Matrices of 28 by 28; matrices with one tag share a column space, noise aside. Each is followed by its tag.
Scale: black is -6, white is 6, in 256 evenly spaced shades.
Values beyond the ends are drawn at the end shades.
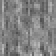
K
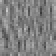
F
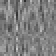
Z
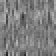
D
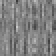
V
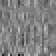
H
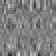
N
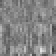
H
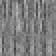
V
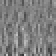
H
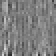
K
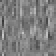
F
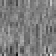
H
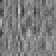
F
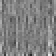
K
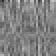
Z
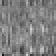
H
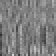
H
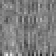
K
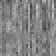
V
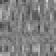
Z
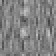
F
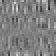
N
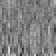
H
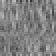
Z
